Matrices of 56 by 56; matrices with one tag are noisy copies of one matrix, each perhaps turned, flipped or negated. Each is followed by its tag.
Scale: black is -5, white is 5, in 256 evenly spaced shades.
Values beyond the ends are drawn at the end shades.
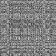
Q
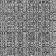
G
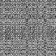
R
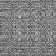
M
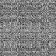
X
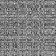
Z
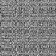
Z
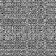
R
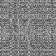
R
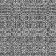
Q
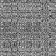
X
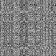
Q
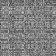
G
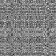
Q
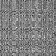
M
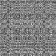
Q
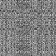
R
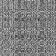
M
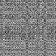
R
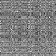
M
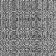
M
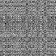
R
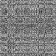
X
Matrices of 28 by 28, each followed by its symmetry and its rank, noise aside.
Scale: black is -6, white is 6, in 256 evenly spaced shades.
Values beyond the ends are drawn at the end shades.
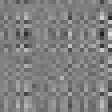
no symmetry, rank one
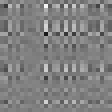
no symmetry, rank one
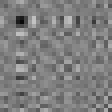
symmetric, rank two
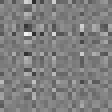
no symmetry, rank two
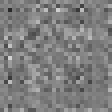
symmetric, rank three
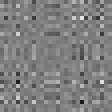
antisymmetric, rank two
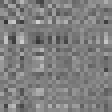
no symmetry, rank two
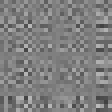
no symmetry, rank two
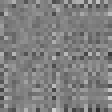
antisymmetric, rank two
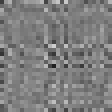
no symmetry, rank two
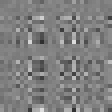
no symmetry, rank two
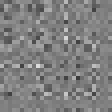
symmetric, rank three
